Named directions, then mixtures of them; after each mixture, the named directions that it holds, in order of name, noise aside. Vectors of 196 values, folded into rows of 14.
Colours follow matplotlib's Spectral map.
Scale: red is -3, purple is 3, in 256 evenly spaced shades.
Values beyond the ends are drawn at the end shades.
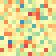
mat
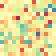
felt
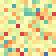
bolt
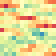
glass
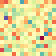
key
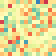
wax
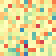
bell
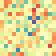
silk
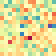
felt, glass, mat.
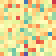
bell, silk.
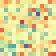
glass, mat, silk.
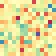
felt.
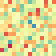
key, mat.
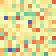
bell, bolt, key.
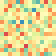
bolt, mat, wax.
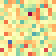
mat.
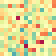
bell.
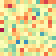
glass, wax.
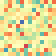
bolt, mat, wax.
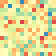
key, mat, wax.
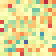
bolt, glass, wax.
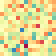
bell.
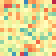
bell, glass, silk.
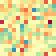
felt, wax.
